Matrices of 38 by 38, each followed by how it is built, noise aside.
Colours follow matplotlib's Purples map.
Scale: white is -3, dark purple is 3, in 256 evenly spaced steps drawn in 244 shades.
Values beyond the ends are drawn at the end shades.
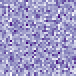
uneven columns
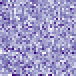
uneven rows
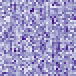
blocks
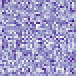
low rank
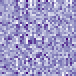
low rank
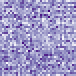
blocks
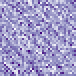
Toeplitz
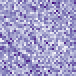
Toeplitz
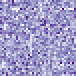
uneven rows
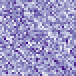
Toeplitz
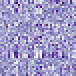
low rank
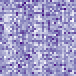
blocks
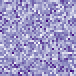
noise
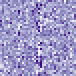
uneven columns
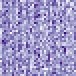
blocks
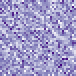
Toeplitz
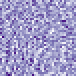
low rank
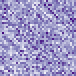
Toeplitz
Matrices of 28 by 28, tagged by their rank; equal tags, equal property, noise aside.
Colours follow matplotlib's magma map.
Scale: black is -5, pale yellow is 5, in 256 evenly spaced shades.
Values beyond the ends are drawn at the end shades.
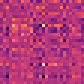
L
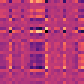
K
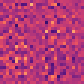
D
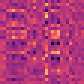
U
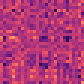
D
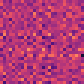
D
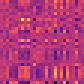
U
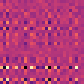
K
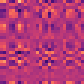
U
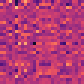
L
